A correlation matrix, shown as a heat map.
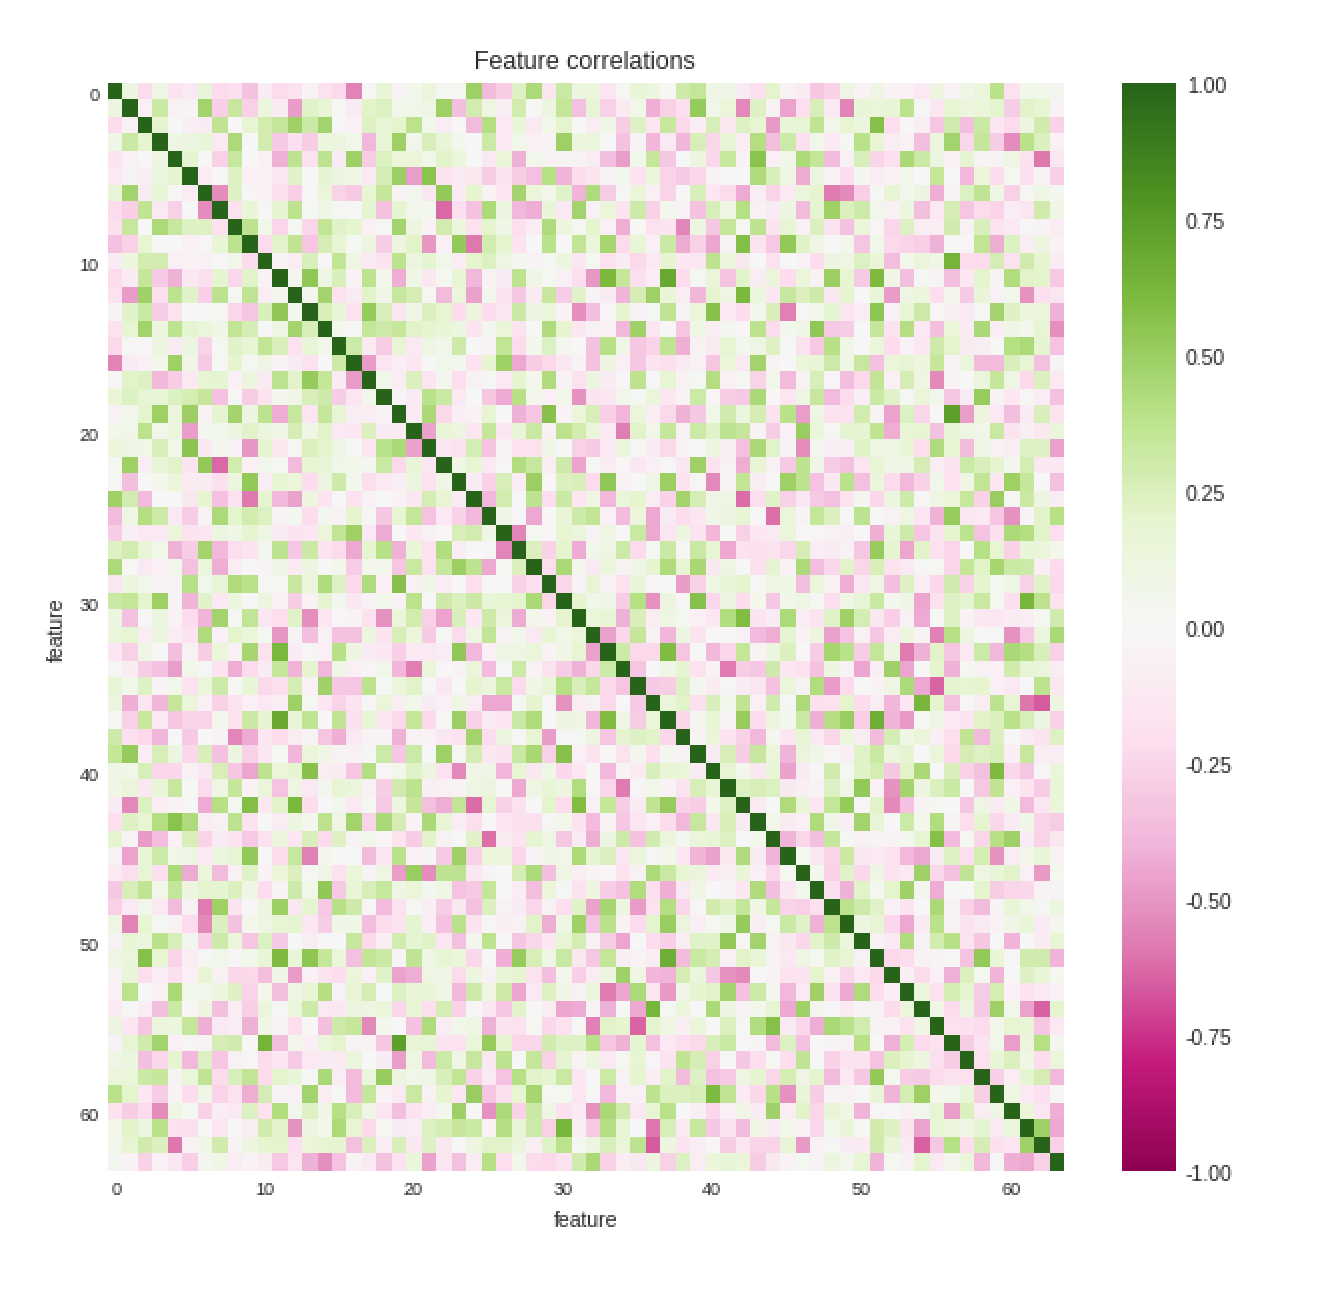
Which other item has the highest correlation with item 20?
46
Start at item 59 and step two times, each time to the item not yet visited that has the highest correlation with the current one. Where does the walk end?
13
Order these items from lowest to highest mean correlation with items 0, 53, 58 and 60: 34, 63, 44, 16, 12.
63, 16, 34, 12, 44
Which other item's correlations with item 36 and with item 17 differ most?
62
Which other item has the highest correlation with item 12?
42
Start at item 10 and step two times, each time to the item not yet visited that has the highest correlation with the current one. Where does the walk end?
19
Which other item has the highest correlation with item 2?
51
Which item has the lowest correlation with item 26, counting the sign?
27
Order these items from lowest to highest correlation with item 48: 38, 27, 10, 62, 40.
38, 27, 62, 10, 40
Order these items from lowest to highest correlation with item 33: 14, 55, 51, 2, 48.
14, 2, 55, 51, 48
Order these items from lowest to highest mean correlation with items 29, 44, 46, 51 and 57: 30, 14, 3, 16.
3, 16, 30, 14
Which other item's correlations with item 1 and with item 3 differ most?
45
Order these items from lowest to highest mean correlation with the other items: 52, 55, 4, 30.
52, 55, 4, 30
